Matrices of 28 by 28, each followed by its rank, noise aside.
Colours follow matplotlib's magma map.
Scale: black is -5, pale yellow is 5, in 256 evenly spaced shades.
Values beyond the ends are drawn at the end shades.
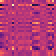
two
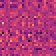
three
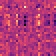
two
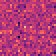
five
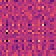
two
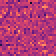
six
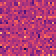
six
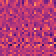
three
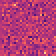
six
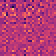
three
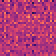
five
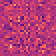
four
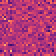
five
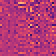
four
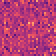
six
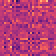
three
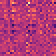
three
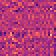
five
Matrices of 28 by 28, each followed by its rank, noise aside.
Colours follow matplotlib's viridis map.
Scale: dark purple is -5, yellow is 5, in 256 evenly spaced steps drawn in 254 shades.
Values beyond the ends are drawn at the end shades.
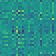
three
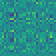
three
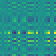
one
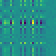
one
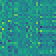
four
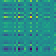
one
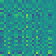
two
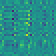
three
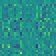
three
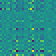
two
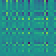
one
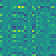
three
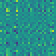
three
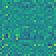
four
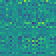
four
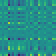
one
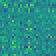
four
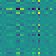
one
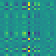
one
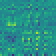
three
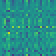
three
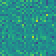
four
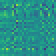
three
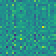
three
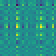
one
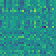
four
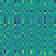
two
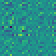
four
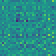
four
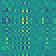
two
